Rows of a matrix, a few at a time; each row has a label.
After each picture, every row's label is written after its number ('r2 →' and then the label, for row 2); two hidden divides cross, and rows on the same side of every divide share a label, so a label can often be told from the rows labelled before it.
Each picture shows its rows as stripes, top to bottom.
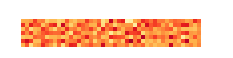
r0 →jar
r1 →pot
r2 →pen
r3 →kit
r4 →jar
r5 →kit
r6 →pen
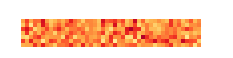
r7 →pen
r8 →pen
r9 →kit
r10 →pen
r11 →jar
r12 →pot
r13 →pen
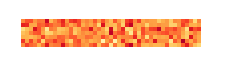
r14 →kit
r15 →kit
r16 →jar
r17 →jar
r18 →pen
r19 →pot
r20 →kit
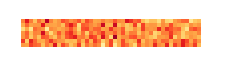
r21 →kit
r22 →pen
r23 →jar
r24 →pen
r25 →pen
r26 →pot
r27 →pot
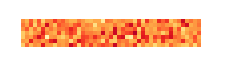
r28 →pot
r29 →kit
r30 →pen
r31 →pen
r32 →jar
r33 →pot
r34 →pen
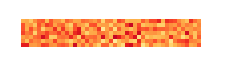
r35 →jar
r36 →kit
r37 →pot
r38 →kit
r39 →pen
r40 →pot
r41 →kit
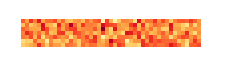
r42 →pot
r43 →pen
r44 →pen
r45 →kit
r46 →pot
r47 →jar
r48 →jar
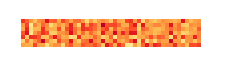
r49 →kit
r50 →pen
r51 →pen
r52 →pen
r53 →pot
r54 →pen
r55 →jar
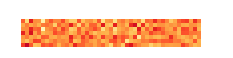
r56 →pot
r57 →pen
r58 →pot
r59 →pot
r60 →pen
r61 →jar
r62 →kit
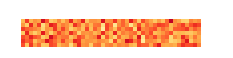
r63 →pen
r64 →pot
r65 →pot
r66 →pen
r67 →pot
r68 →kit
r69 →pot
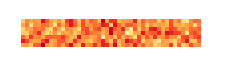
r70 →pen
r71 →pen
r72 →jar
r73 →jar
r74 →pot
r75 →kit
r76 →pen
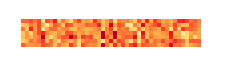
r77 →pot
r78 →jar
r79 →pot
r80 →pen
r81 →pen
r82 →jar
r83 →pen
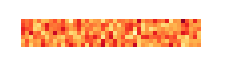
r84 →pot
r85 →kit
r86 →kit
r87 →pot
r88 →jar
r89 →pen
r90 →pen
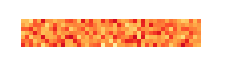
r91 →pen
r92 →jar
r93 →pot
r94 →jar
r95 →pen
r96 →kit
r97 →pot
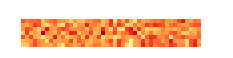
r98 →pot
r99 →jar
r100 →kit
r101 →pen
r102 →pot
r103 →jar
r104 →jar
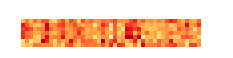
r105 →pen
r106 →kit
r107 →kit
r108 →kit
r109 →kit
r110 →pen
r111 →jar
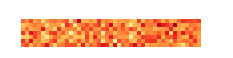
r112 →pot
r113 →jar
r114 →pen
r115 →pot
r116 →jar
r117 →pot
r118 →pen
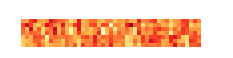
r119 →pot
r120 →kit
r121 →pot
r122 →pot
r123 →jar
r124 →jar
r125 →jar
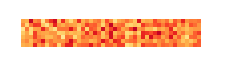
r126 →pot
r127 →jar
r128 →pen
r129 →jar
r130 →jar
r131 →pen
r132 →jar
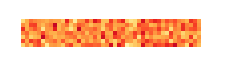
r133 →jar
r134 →pot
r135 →pot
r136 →pen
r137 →pen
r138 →pot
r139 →jar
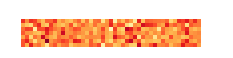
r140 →pot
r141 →jar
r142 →kit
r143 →kit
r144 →pen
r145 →kit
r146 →pot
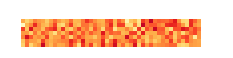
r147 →jar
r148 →jar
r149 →pot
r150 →pen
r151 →kit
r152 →pen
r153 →pen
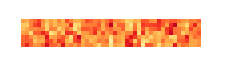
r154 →jar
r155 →jar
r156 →jar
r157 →pen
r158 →kit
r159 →kit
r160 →kit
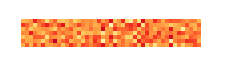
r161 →jar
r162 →kit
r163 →pen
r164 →pot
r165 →jar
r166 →pot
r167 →pen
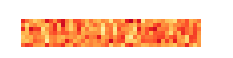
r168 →kit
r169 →pot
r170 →pot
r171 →pot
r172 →jar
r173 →jar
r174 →kit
